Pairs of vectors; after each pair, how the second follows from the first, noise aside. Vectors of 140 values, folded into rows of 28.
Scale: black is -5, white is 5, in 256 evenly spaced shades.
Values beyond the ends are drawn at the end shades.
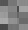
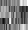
reversed, negated, scaled up.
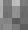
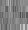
wrapped around, partly zeroed.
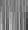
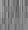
reversed, negated, shrunk.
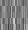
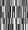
scaled up.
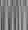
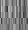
wrapped around, negated.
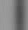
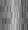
wrapped around, negated.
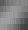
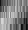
scaled up.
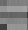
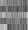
negated.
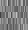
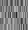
negated.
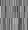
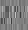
wrapped around, partly zeroed.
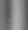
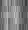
wrapped around, negated.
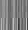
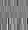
wrapped around, partly zeroed.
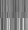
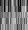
reversed, negated, scaled up.
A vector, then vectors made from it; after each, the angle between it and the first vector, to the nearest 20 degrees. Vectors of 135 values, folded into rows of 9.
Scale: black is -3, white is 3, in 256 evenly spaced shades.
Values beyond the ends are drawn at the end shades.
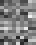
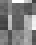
100 degrees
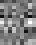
80 degrees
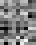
160 degrees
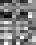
40 degrees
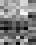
140 degrees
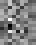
120 degrees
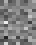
40 degrees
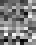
40 degrees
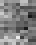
140 degrees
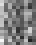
120 degrees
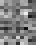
160 degrees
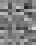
120 degrees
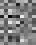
100 degrees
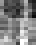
120 degrees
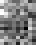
140 degrees
